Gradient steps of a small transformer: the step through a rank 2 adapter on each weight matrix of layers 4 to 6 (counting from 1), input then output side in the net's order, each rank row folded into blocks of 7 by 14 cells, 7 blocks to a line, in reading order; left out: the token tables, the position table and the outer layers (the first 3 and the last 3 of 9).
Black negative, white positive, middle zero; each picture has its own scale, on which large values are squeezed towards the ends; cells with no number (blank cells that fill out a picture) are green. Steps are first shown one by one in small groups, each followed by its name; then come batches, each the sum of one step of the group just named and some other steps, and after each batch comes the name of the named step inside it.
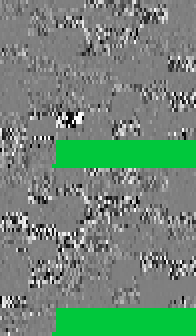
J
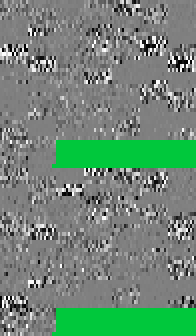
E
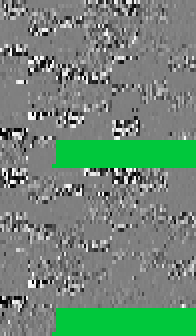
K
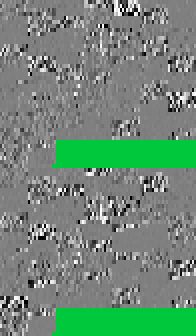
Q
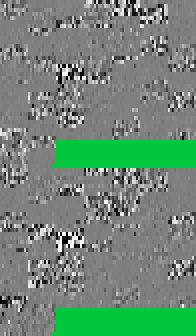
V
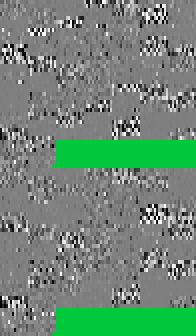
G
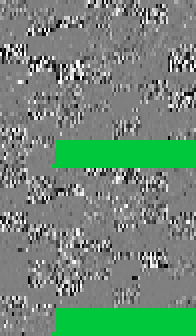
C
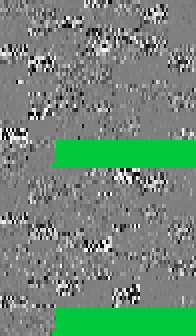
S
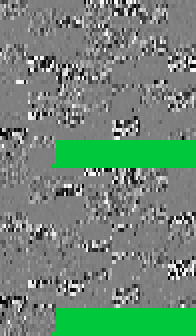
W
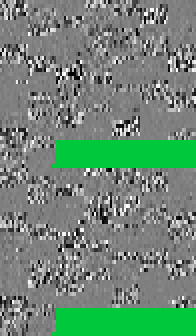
W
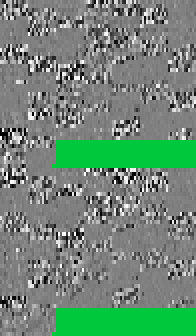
K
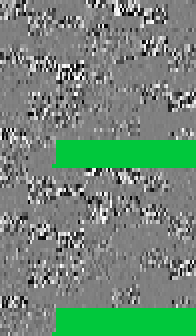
Q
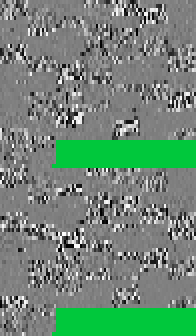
J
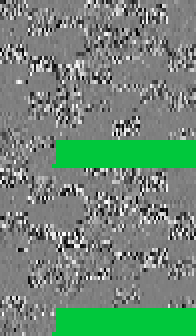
C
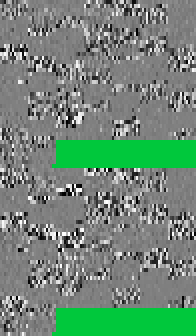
J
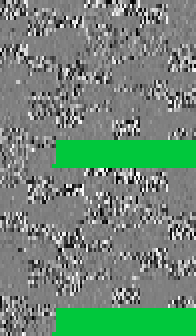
J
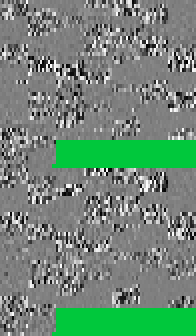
E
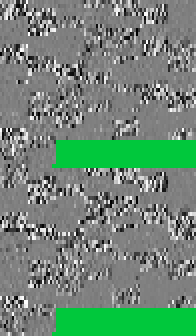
J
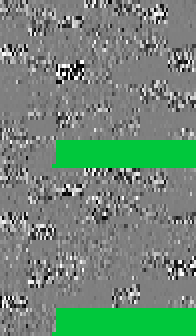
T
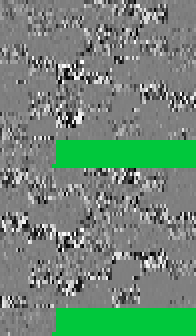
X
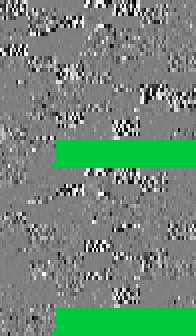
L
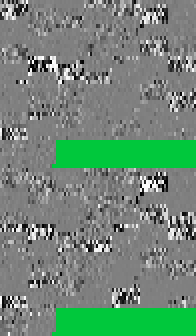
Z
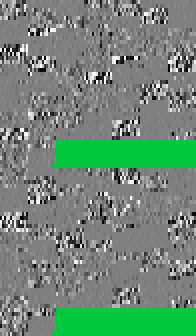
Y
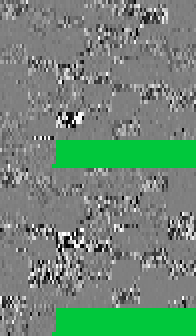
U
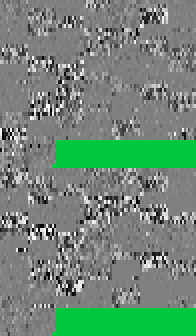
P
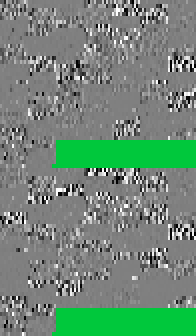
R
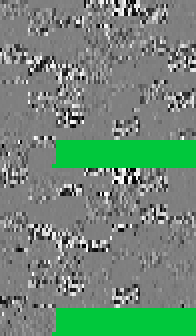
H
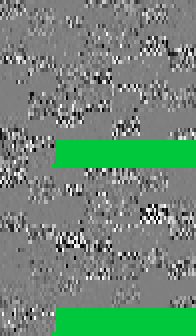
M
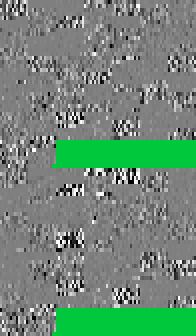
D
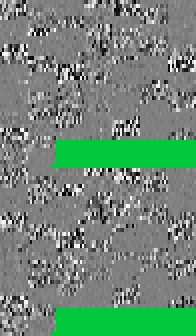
Y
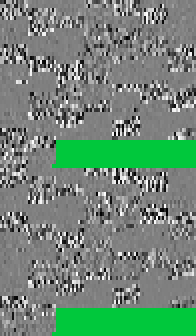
M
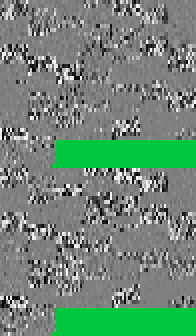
Z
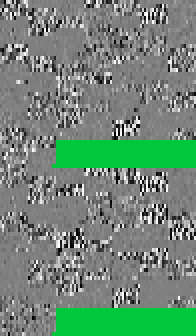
D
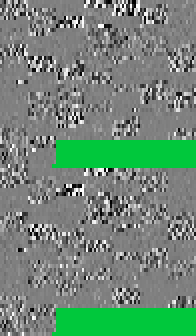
L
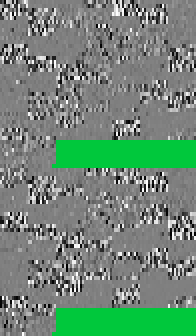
R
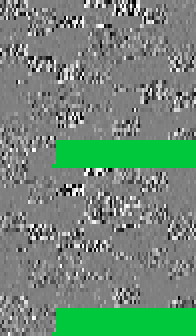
L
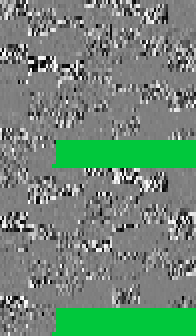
Z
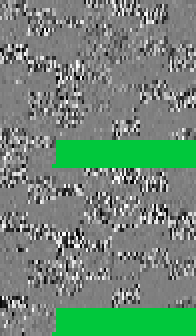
H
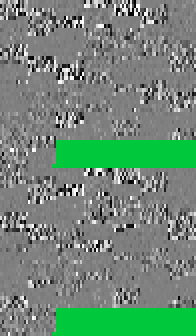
L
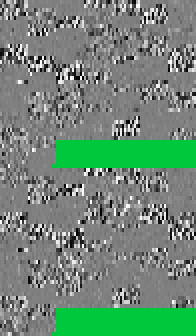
Y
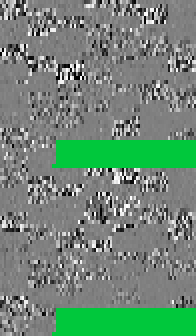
Y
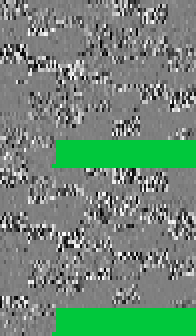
X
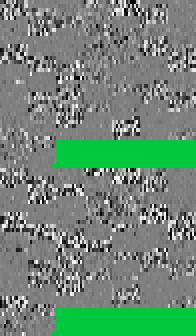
H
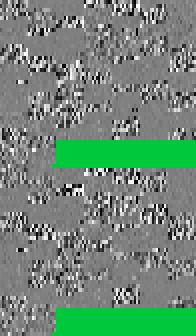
P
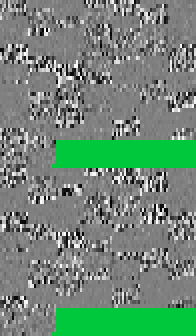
H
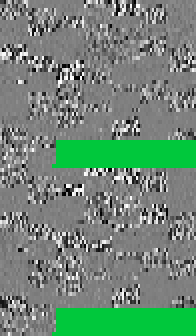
H
